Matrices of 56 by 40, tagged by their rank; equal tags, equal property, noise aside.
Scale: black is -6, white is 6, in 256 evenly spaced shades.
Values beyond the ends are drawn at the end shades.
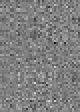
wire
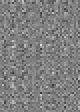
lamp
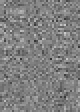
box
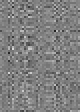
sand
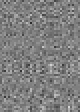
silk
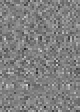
lamp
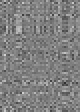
silk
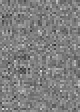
box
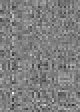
box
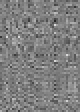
lamp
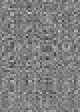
lamp
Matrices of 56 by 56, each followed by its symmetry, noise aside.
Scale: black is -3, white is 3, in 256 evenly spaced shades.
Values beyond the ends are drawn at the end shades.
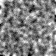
no symmetry.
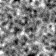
no symmetry.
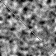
no symmetry.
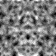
mirrored left to right.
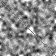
symmetric.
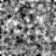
antisymmetric.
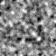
symmetric.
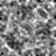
symmetric across the other diagonal.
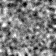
antisymmetric.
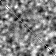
symmetric.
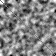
symmetric.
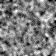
no symmetry.
